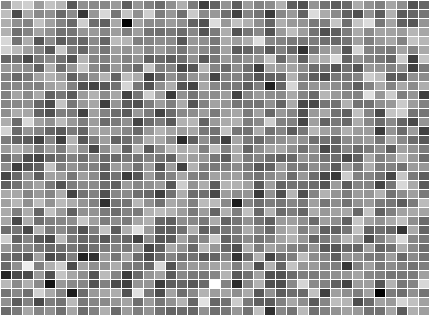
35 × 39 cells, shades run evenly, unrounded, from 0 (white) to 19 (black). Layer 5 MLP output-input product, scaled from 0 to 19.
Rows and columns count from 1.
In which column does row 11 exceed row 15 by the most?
16
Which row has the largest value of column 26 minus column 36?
32
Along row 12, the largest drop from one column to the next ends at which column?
6
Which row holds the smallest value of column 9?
11
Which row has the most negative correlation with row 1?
34
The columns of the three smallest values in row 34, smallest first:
19, 37, 22
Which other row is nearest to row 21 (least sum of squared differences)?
18
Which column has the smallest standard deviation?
23
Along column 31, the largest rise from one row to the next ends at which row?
8
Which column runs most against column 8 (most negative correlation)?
12
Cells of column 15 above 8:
26
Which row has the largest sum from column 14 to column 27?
29
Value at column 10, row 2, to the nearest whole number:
3
